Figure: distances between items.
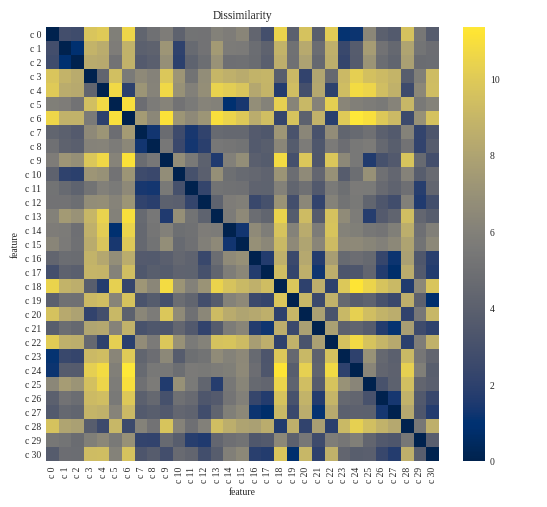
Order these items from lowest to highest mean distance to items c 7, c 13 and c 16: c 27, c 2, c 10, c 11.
c 27, c 11, c 10, c 2
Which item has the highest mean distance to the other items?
c 6
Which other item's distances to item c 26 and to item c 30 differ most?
c 19
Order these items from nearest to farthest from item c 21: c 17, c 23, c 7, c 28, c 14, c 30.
c 17, c 30, c 7, c 23, c 14, c 28
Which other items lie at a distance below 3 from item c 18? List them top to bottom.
c 4, c 6, c 20, c 22, c 28
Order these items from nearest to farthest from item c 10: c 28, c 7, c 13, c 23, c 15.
c 7, c 23, c 15, c 28, c 13
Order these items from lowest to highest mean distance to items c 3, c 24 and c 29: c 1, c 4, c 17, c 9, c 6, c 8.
c 8, c 17, c 1, c 9, c 4, c 6
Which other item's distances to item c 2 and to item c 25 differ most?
c 1
